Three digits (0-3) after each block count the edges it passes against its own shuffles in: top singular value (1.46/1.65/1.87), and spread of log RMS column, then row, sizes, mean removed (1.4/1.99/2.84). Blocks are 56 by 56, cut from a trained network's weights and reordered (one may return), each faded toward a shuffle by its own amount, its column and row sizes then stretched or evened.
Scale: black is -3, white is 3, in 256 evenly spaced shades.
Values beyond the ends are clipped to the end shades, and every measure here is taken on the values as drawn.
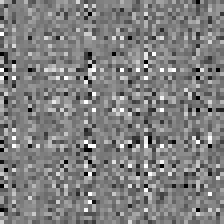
2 3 2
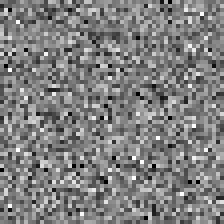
0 0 1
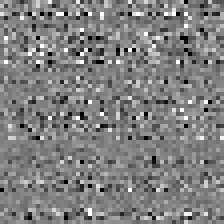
1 1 3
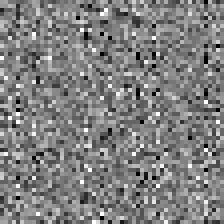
1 2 0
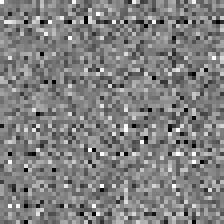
0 1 2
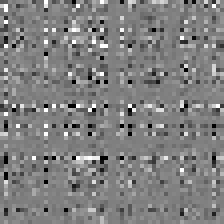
1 3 3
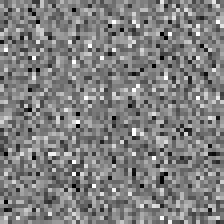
0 1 0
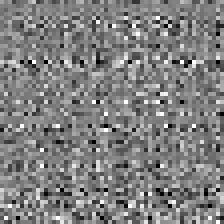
3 1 3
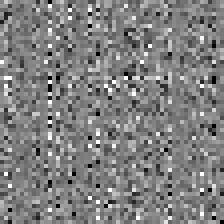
0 3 0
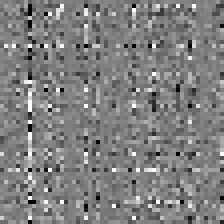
2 3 2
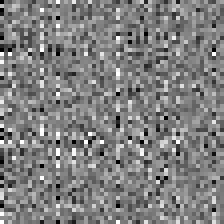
3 3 1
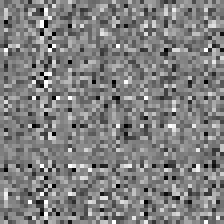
3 3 2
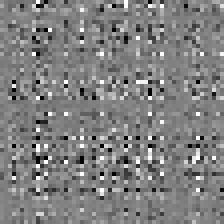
1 3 3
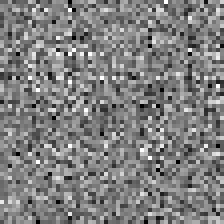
1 2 1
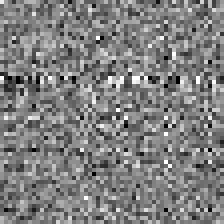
3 0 2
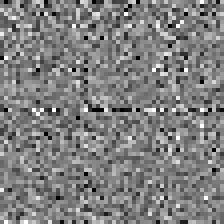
1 1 2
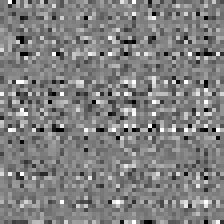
1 2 3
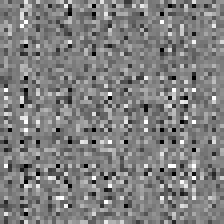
1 3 2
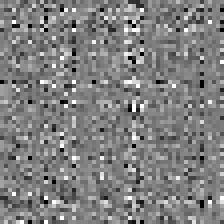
0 3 2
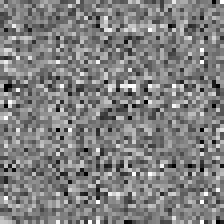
2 2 2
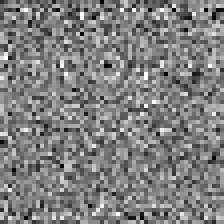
2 0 1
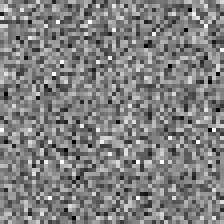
1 0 0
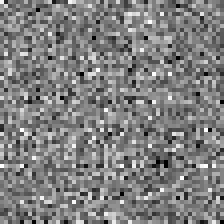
0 0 2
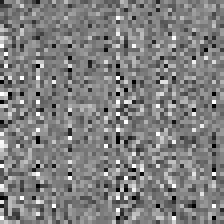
2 3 1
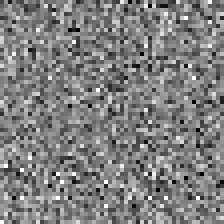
0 0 1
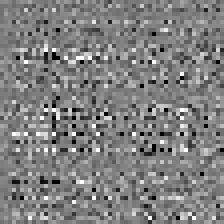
2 2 3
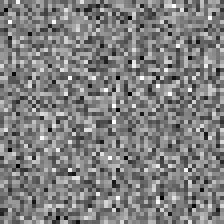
1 0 0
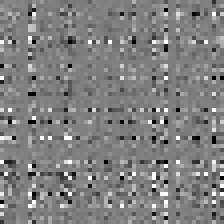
0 3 3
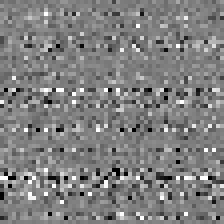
1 1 3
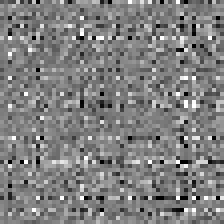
2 2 3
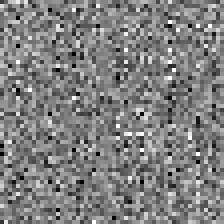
0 2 0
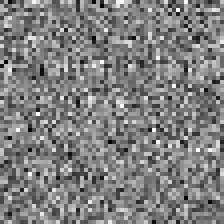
2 0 1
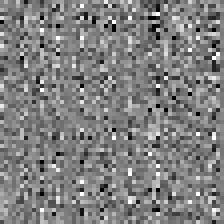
0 3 1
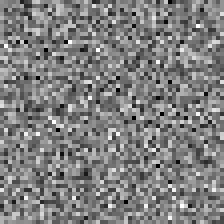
1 0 0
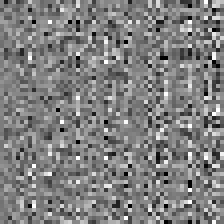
3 3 1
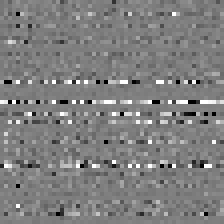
2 0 3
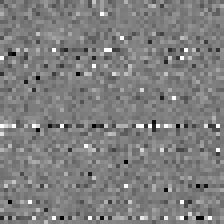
1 0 2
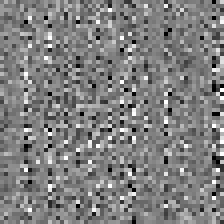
1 3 0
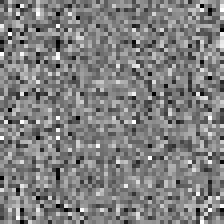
1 2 1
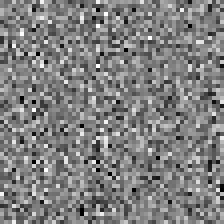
1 2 0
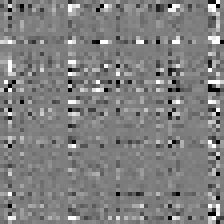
3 3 3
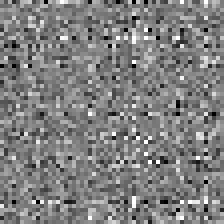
1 2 2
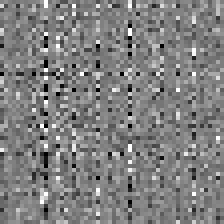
3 3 1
